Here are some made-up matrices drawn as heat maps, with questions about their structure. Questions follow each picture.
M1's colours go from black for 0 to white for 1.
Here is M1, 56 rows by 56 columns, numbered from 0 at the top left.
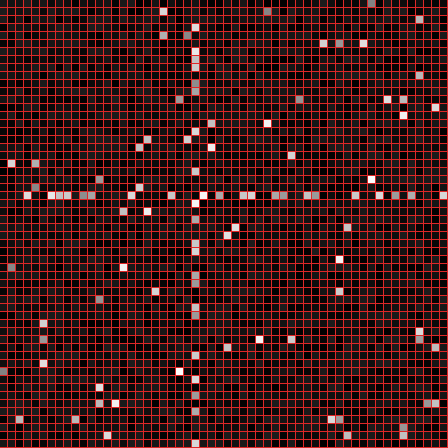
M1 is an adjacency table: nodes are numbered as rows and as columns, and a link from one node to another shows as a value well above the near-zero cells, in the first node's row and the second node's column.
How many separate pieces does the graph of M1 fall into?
4
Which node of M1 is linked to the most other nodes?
node 24
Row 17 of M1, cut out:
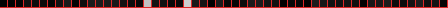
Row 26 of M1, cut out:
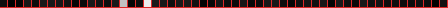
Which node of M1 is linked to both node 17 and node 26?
node 18
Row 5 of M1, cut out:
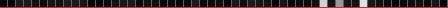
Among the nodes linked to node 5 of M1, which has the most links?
node 42
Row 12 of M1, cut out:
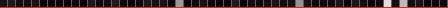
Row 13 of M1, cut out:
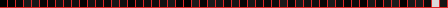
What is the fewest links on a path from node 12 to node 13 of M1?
3
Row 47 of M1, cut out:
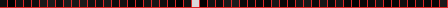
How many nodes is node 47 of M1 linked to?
1
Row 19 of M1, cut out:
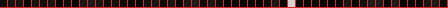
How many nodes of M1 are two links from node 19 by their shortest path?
1
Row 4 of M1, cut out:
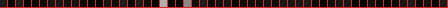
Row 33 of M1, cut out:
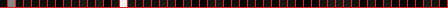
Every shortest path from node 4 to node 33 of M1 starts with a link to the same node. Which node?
node 20
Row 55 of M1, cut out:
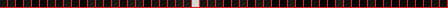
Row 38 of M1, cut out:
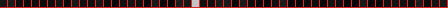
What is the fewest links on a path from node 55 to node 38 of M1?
2
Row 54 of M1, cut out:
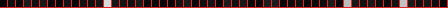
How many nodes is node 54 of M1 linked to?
3
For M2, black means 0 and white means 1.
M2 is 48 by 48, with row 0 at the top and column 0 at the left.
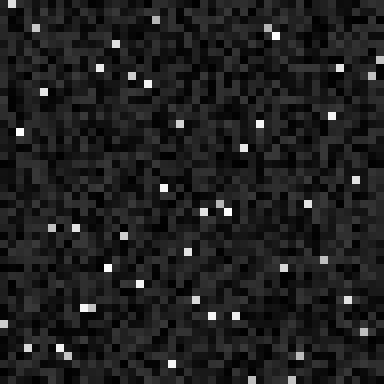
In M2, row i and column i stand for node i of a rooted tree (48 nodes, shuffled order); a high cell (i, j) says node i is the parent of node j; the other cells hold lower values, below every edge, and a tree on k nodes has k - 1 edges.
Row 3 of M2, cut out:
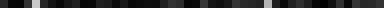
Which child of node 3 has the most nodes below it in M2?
33
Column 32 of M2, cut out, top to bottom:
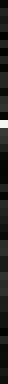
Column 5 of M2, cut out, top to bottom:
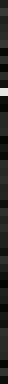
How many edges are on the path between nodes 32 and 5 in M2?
8
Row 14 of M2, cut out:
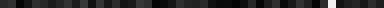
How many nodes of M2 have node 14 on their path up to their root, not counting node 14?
3
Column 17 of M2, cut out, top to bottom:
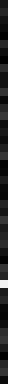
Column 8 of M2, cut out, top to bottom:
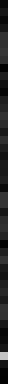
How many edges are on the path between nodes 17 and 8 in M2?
7
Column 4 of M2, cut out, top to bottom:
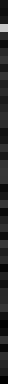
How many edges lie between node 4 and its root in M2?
8
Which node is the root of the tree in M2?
39
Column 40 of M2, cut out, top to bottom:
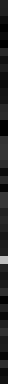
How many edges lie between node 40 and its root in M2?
4
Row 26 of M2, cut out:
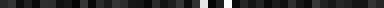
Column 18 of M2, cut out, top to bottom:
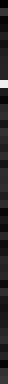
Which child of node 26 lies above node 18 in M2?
25
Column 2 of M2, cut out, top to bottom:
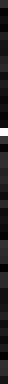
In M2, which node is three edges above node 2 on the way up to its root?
28
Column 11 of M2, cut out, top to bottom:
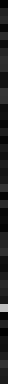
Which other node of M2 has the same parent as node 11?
10
